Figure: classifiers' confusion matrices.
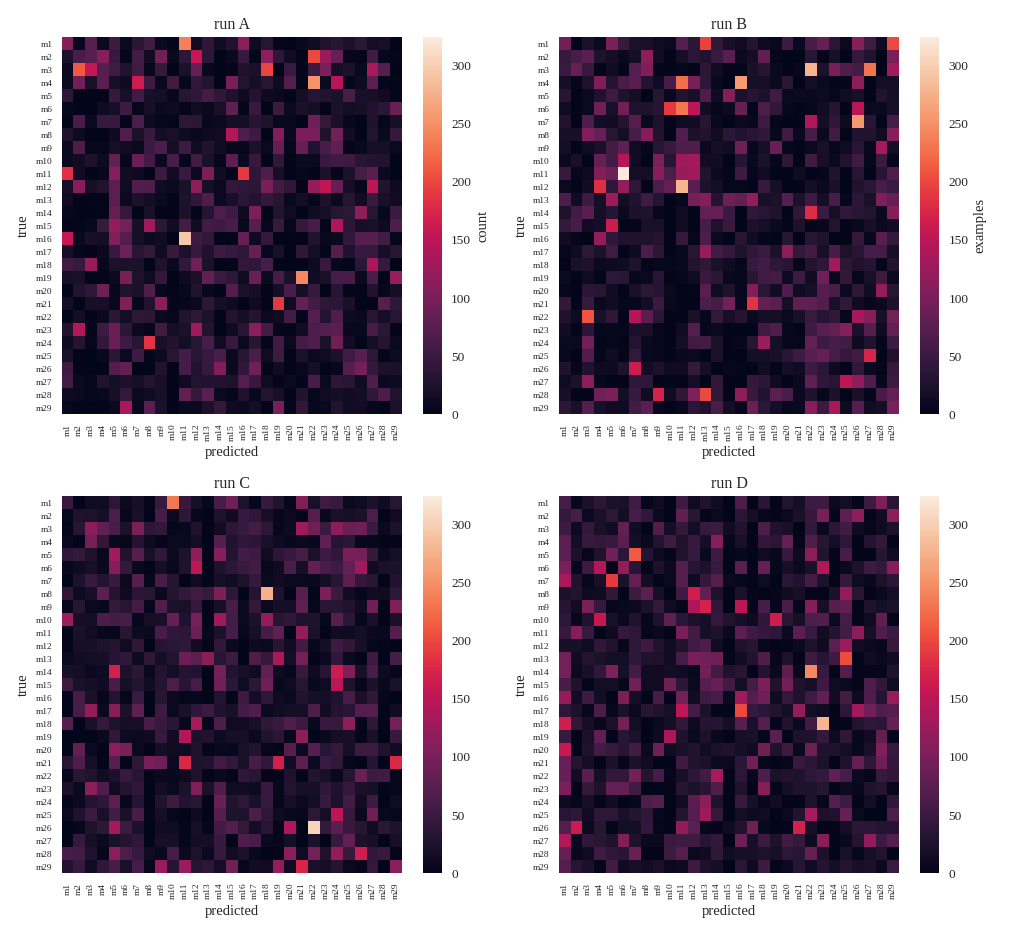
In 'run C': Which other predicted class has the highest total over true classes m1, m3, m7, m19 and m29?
m21
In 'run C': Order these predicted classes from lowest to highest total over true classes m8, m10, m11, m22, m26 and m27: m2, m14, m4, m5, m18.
m2, m4, m5, m14, m18
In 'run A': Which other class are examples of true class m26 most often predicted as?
m14
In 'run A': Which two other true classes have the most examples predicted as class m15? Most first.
m8, m4
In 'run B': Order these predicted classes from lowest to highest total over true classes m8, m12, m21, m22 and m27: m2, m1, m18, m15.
m2, m1, m15, m18
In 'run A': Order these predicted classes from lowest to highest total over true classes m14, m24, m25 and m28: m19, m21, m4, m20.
m20, m4, m21, m19
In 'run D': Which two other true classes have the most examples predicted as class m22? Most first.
m14, m25
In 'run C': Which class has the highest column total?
m5
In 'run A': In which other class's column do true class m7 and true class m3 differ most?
m18
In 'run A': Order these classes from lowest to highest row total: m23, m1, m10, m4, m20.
m20, m10, m1, m23, m4
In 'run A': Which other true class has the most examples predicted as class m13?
m11
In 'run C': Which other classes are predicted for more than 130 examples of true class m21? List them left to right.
m11, m19, m29
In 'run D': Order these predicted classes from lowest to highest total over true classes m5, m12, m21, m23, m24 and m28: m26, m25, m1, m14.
m26, m14, m25, m1
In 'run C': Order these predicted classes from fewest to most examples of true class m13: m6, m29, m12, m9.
m9, m6, m29, m12
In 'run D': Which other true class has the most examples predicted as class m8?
m24
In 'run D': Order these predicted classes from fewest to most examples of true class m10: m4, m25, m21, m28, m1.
m21, m1, m25, m28, m4
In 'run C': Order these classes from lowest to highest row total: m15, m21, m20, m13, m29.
m20, m15, m13, m29, m21
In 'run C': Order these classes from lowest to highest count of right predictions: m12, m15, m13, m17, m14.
m12, m15, m17, m14, m13
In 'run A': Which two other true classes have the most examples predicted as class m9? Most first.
m21, m2
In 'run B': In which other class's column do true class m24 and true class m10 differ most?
m6
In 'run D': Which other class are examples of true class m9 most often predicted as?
m13
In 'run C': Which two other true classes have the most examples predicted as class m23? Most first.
m8, m4
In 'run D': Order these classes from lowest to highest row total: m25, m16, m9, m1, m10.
m1, m25, m10, m9, m16
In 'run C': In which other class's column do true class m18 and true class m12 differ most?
m29
